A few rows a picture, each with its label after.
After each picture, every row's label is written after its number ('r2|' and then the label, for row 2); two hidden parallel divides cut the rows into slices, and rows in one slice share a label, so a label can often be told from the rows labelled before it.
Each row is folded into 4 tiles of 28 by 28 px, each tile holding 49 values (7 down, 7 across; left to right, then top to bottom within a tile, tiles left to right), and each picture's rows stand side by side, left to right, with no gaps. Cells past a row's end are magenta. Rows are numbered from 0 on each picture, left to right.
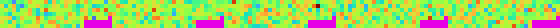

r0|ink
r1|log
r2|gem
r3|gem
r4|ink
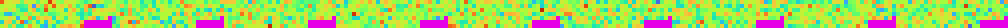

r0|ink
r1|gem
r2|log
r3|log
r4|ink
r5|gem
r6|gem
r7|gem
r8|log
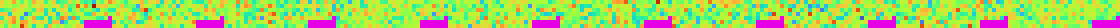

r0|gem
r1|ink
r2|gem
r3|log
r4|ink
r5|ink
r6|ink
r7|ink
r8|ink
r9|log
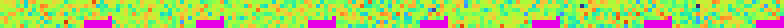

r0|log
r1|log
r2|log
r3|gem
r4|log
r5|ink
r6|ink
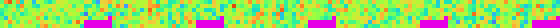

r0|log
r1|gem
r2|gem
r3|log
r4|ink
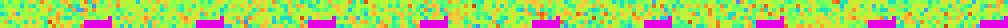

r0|ink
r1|log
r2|gem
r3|gem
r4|gem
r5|gem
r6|gem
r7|log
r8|gem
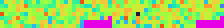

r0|gem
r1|gem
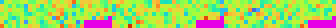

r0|ink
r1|log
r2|gem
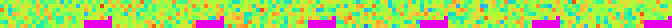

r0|log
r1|log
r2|gem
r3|gem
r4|ink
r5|log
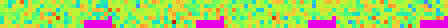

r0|ink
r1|ink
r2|log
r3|ink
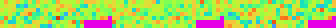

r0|ink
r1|log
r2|ink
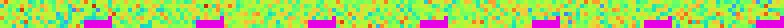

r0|gem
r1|gem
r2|log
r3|log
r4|log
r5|ink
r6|gem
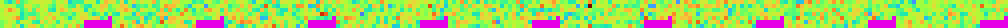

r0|log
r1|ink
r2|gem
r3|gem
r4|gem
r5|ink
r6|gem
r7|log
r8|log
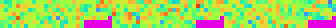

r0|gem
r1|gem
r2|ink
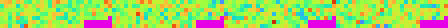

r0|log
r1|ink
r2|ink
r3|ink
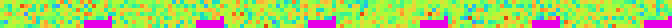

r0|gem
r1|ink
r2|gem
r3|log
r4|ink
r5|log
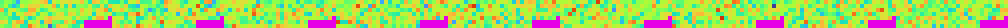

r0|ink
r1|ink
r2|log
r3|gem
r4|gem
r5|log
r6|ink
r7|ink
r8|log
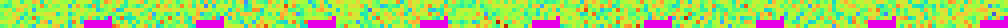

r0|gem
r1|ink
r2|ink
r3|gem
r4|ink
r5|gem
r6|gem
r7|ink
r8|ink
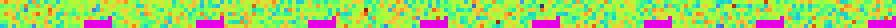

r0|gem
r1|log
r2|log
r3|ink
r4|ink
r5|ink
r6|ink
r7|ink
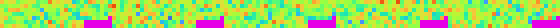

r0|log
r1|gem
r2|log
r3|ink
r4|log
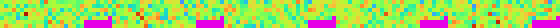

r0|ink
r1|ink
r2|log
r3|log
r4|ink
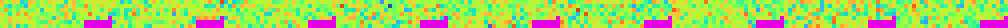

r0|log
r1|log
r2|log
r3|gem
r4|log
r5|ink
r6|log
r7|ink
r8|log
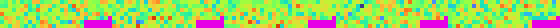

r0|gem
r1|ink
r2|log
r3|ink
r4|ink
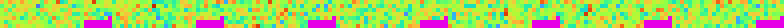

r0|log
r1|gem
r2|ink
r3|log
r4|ink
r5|ink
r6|log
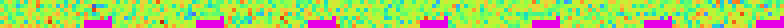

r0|ink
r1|ink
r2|ink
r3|log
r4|log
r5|log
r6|ink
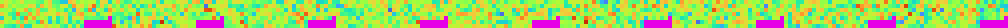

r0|gem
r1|ink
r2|gem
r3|log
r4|log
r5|gem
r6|ink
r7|gem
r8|gem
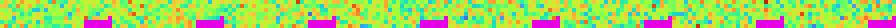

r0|log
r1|log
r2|log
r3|gem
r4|ink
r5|gem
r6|ink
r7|gem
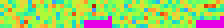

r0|gem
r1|gem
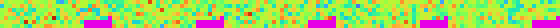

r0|gem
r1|log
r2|ink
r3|ink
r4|log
